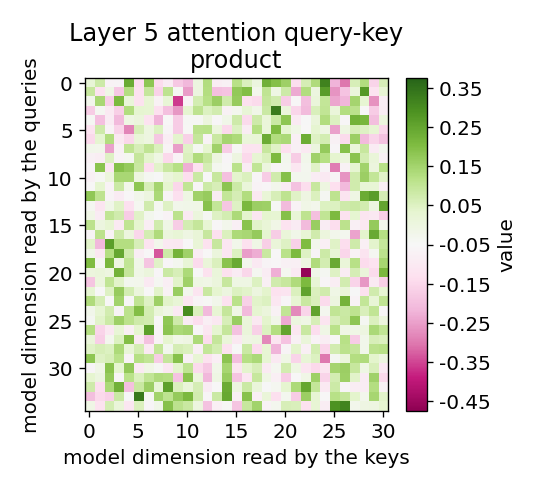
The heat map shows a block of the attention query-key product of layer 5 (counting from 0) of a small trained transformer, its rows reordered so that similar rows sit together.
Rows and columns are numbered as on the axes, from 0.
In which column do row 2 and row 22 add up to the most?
3
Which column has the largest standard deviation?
22
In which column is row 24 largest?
10
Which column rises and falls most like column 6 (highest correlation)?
18
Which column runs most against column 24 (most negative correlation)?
29
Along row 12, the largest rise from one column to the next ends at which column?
28
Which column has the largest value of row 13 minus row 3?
30
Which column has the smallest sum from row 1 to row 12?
9
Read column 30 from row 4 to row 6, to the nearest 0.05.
0 -0.15 -0.2
